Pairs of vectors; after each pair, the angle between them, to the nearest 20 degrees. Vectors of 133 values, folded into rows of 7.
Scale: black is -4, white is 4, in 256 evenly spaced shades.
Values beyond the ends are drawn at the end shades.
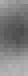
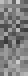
60 degrees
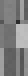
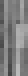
60 degrees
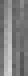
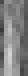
40 degrees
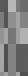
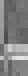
120 degrees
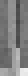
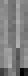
160 degrees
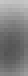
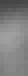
160 degrees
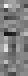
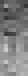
60 degrees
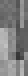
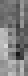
20 degrees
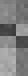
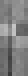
140 degrees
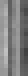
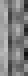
40 degrees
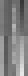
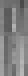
20 degrees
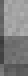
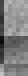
40 degrees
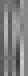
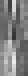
100 degrees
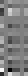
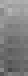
60 degrees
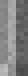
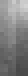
80 degrees
